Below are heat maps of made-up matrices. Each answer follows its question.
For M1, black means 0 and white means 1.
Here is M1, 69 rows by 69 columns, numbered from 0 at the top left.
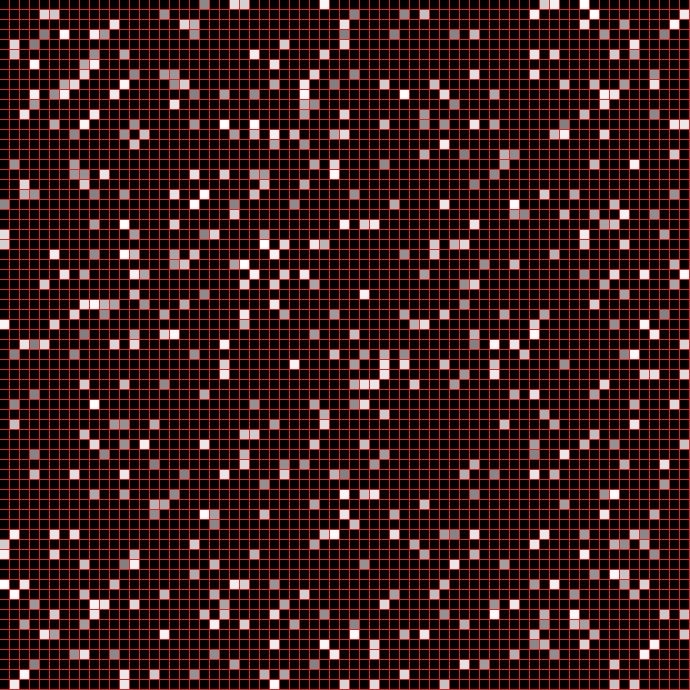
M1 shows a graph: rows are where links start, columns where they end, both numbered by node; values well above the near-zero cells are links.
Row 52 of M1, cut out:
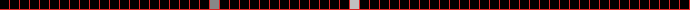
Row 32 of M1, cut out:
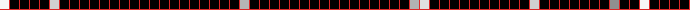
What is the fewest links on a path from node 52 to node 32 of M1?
4
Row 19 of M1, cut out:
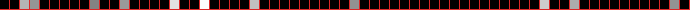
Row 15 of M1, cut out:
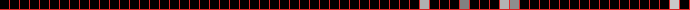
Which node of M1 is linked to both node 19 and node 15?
node 67
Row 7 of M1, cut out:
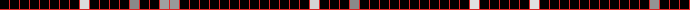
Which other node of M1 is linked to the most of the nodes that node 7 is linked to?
node 33
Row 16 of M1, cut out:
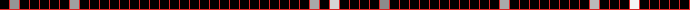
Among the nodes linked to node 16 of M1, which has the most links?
node 31
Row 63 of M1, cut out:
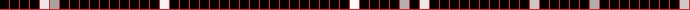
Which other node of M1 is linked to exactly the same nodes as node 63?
node 1
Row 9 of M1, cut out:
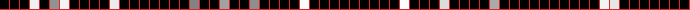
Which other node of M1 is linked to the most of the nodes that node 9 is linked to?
node 12
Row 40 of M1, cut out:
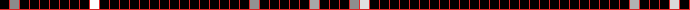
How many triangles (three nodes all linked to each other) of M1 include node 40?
4
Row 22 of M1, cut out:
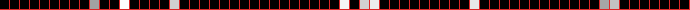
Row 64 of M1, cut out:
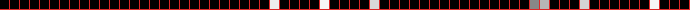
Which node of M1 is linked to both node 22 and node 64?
node 37
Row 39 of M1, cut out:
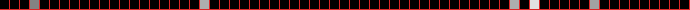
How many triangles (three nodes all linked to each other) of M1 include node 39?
1
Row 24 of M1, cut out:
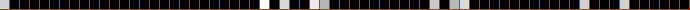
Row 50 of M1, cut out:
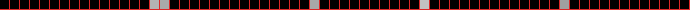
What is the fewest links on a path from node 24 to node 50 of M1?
2
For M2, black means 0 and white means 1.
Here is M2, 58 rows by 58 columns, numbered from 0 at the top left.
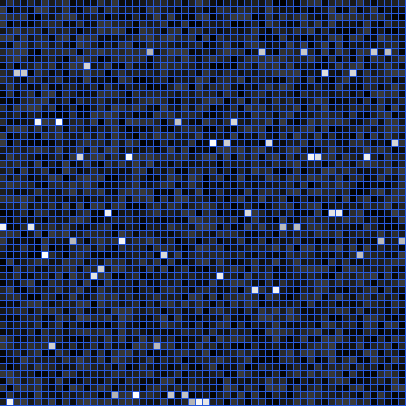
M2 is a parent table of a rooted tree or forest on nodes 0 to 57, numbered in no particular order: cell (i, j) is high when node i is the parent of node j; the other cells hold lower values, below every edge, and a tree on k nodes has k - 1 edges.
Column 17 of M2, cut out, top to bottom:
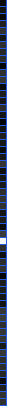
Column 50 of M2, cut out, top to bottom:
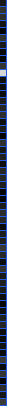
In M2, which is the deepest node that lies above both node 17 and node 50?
34
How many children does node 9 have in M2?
1
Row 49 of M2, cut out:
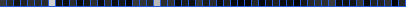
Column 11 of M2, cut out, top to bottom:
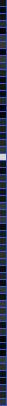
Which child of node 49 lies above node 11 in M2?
22
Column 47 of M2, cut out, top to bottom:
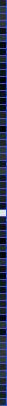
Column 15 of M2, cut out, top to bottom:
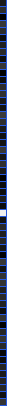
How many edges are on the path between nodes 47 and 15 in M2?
2
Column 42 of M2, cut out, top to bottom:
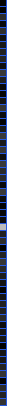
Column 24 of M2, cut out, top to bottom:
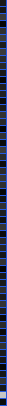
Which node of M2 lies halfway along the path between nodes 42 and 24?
20
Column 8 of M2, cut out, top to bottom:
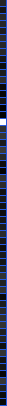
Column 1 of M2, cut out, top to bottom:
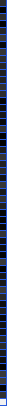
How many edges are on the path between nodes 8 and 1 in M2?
4
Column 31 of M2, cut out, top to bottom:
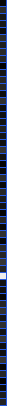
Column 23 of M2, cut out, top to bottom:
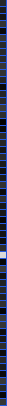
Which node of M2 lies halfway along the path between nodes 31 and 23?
41
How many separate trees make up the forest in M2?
5
